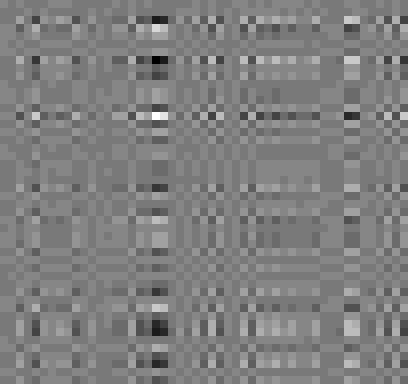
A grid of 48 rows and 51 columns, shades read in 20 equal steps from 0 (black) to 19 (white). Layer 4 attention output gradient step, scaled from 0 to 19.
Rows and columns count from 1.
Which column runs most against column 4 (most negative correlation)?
7
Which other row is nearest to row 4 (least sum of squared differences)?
39
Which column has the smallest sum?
20
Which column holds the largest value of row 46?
44
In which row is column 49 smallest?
8
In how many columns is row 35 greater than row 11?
9
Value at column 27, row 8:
14
